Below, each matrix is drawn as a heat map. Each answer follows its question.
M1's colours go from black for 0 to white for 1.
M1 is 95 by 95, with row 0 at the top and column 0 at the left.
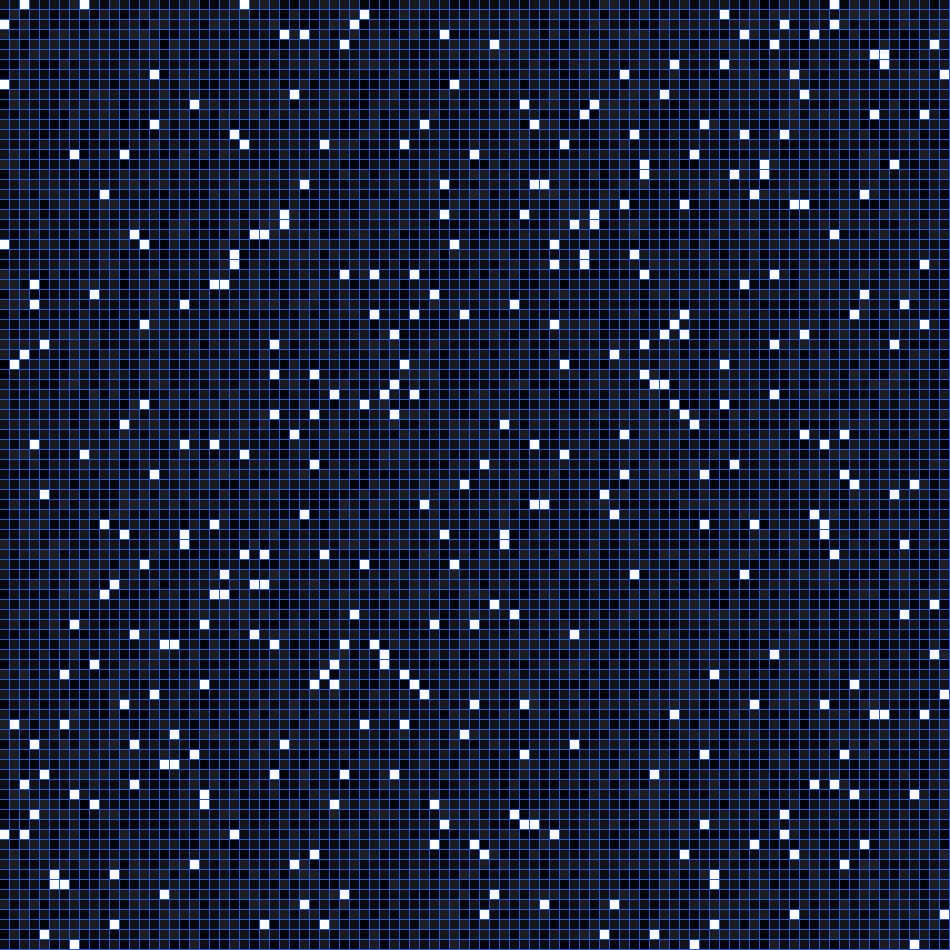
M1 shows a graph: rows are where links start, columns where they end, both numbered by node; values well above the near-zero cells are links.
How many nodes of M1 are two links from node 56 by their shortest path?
6
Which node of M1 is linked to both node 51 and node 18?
node 30
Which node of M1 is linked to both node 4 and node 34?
node 77
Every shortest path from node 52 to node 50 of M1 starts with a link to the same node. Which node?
node 82
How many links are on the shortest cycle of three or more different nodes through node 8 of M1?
4
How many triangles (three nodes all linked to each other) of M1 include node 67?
0
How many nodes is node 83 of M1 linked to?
5
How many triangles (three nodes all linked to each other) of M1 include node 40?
1
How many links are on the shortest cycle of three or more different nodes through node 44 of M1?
3
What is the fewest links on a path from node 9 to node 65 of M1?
3
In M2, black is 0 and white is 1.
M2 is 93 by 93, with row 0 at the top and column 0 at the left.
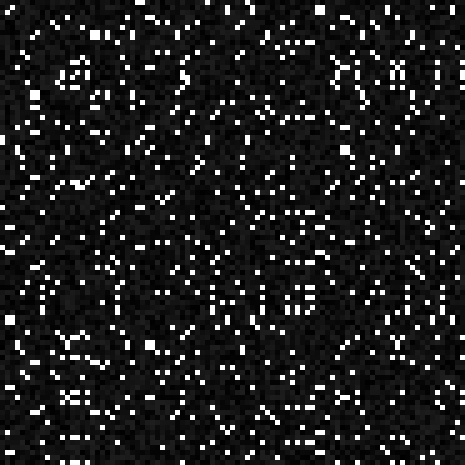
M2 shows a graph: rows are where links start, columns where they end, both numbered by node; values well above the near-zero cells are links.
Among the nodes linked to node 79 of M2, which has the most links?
node 62
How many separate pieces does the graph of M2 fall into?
5
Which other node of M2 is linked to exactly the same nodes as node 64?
node 63
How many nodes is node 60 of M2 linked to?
5
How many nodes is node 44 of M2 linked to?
5
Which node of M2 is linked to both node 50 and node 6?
node 19
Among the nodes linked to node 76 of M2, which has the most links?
node 58
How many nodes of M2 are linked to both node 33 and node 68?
0
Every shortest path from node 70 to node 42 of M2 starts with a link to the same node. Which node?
node 48
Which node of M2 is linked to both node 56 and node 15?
node 37
